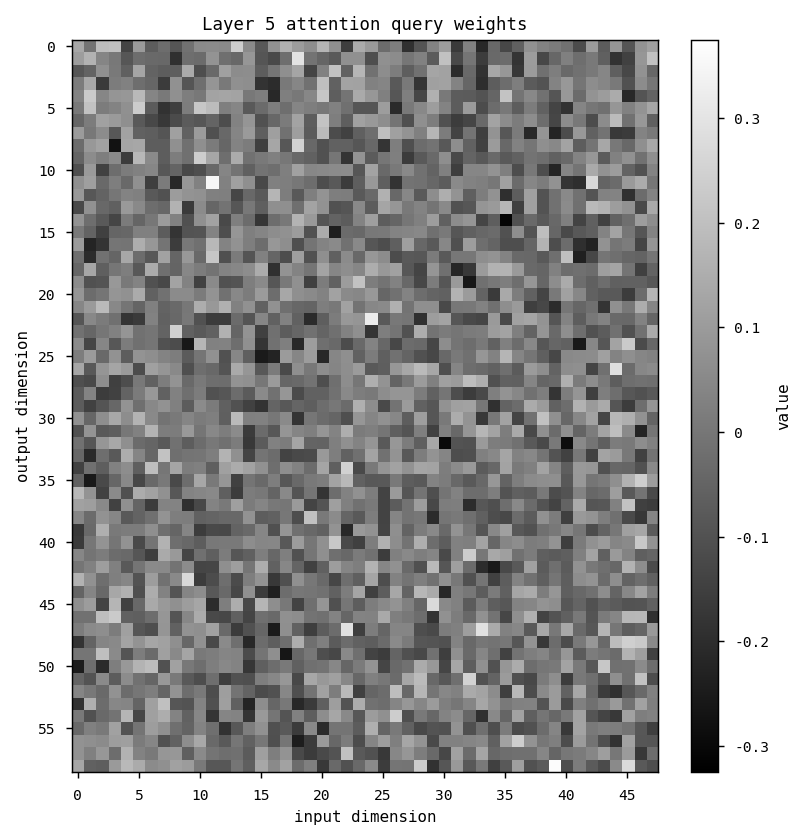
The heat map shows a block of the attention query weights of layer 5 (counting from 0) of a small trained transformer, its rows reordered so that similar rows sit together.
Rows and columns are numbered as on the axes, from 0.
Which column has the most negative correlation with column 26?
11
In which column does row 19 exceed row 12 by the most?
23
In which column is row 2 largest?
21
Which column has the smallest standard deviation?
27
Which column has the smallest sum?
16
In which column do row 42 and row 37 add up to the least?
34
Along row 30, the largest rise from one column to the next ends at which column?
44
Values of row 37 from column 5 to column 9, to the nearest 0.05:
-0.05 -0.15 0.05 0.05 -0.2
